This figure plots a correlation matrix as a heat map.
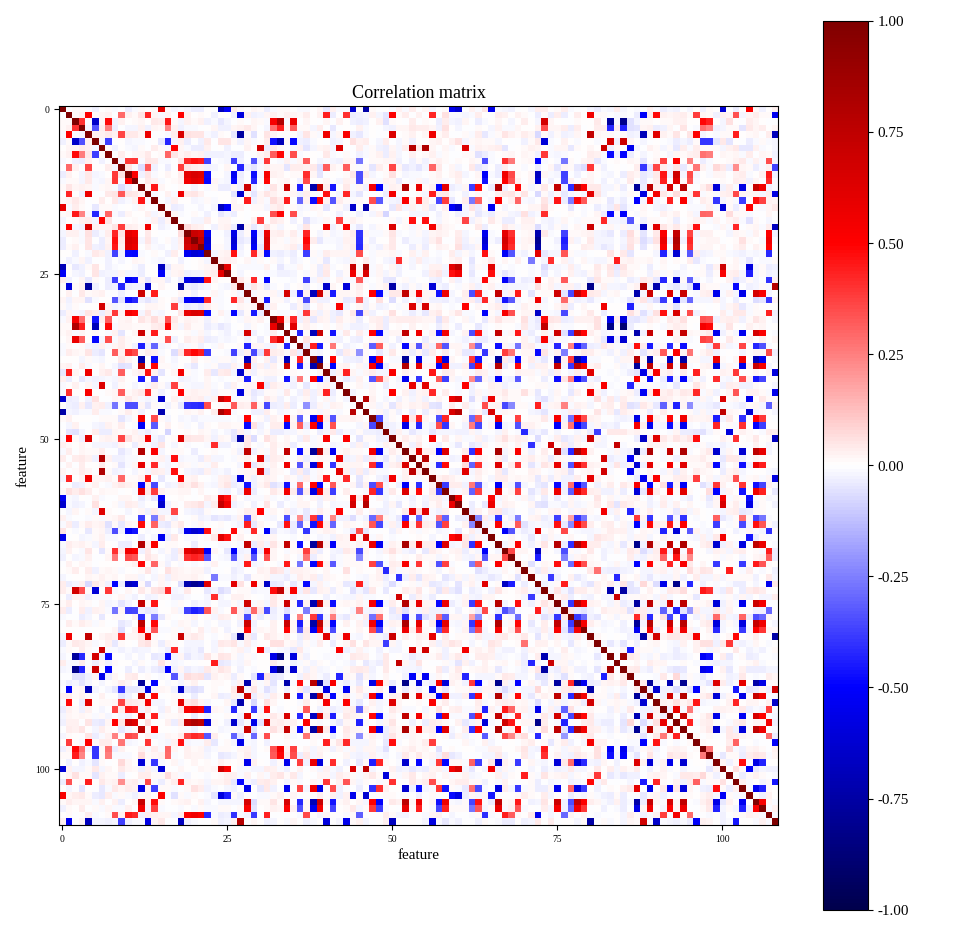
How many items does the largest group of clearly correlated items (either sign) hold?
30
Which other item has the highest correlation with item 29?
72
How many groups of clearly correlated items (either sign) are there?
8
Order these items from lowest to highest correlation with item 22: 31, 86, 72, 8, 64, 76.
31, 8, 86, 76, 64, 72
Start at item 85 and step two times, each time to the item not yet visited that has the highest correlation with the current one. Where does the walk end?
5
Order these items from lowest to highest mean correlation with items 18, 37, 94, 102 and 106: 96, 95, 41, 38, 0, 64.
38, 41, 64, 0, 95, 96
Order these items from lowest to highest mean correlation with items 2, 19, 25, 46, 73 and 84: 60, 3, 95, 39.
39, 95, 3, 60
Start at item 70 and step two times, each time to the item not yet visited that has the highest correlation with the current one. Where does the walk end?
81
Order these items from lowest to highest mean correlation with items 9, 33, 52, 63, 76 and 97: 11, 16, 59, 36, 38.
38, 36, 11, 59, 16
